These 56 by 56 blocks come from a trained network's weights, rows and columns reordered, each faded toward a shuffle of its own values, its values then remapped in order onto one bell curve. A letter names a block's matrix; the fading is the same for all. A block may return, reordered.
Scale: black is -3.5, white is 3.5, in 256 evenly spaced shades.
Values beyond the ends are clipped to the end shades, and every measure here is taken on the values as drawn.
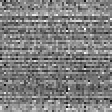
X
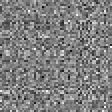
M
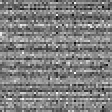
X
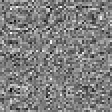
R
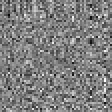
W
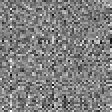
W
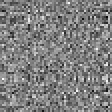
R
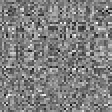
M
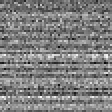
X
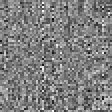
W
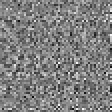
W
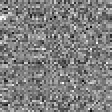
M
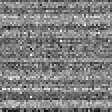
X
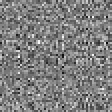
R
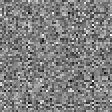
R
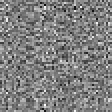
M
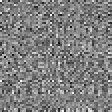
M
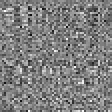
M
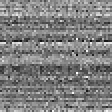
X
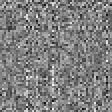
W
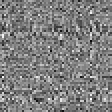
W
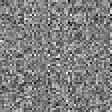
R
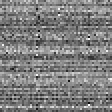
X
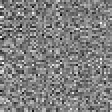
R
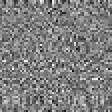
M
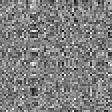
R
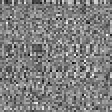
M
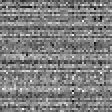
X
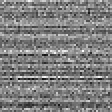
X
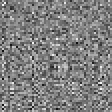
R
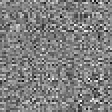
M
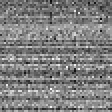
X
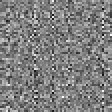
W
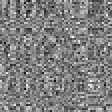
M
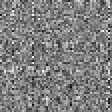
W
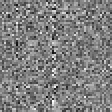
W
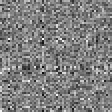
W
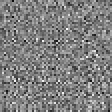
M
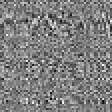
M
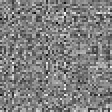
W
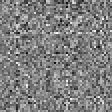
R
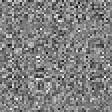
M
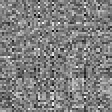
W
